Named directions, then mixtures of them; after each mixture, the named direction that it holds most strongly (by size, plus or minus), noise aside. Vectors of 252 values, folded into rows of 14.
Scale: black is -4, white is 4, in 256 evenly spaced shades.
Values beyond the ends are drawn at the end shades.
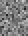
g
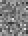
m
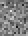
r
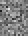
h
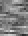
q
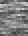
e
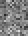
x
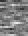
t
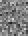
m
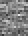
e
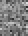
m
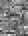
q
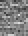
t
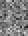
x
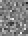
m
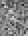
r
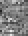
q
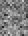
x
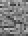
t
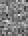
g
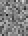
g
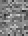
x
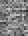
h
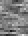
q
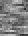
q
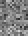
x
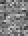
x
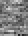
q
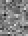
x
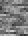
q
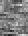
q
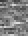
t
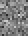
g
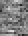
q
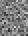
g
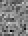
m
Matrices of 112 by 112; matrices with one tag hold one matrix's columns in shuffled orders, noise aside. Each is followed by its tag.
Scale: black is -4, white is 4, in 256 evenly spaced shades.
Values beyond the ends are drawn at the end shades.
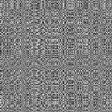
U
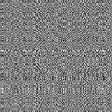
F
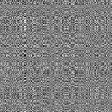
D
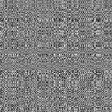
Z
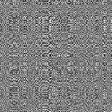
D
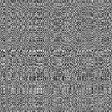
F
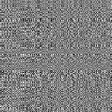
Z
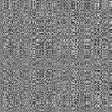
U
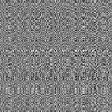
F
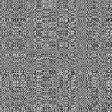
Z
